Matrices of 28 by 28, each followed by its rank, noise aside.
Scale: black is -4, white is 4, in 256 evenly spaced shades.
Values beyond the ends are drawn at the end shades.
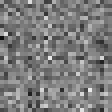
six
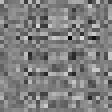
three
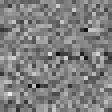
eight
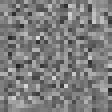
eight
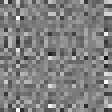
three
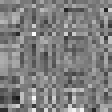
three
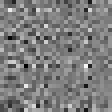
four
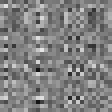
three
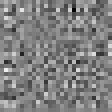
four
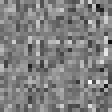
six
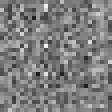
eight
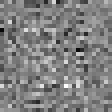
six
